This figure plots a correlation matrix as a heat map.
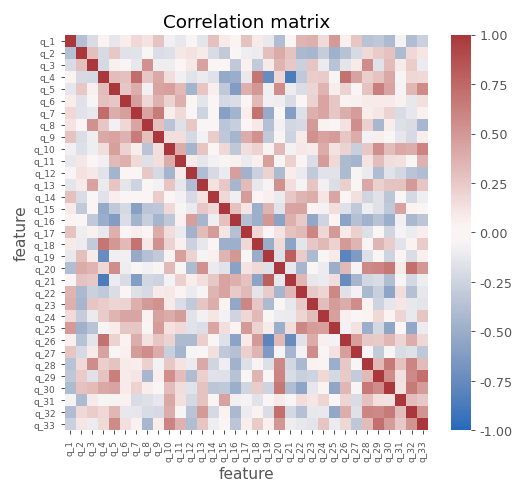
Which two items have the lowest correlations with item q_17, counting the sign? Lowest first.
q_12, q_16
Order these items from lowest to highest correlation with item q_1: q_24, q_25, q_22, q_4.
q_4, q_24, q_22, q_25
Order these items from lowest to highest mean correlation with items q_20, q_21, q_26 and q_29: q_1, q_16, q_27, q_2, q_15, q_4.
q_16, q_1, q_27, q_15, q_4, q_2
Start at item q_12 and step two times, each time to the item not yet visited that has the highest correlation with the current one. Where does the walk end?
q_19
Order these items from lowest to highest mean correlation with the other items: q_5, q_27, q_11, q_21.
q_21, q_27, q_11, q_5
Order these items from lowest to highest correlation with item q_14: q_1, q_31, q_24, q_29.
q_29, q_31, q_24, q_1
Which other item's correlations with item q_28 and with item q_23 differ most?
q_25
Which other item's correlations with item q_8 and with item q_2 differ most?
q_23
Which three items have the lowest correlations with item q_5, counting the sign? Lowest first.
q_16, q_12, q_15
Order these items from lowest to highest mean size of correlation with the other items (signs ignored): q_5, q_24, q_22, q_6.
q_6, q_24, q_22, q_5
